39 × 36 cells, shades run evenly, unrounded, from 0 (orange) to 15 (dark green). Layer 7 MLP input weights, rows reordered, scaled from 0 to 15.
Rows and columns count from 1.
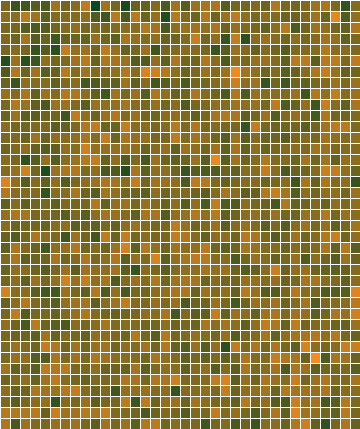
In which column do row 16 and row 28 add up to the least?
3
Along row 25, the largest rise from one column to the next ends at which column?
29
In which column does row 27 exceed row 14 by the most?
9
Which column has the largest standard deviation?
13
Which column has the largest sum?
5
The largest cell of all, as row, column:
1, 10
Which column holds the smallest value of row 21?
18
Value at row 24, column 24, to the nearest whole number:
11
